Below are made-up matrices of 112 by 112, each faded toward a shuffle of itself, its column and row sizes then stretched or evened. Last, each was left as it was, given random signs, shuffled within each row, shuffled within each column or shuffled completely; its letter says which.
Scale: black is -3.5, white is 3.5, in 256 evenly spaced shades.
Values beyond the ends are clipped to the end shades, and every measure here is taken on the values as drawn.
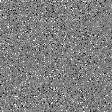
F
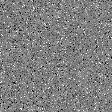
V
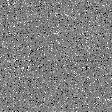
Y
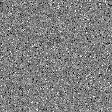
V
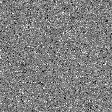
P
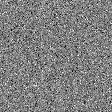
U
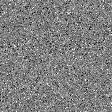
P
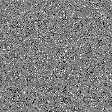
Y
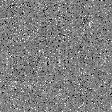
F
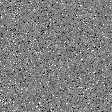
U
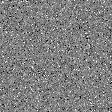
U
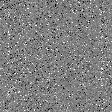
V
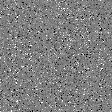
Y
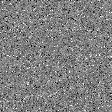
P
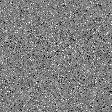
P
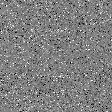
P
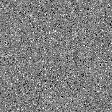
V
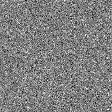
V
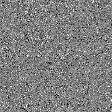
F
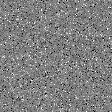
V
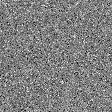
U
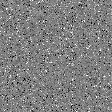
V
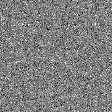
F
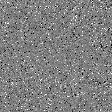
Y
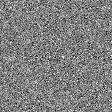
P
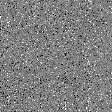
V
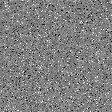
U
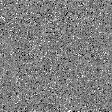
Y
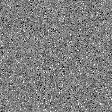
V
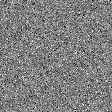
U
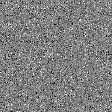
F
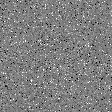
U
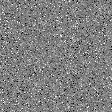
V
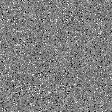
Y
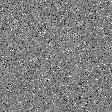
U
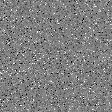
P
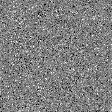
V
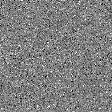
F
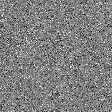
P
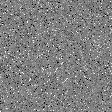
U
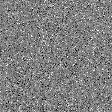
V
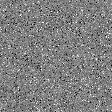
P
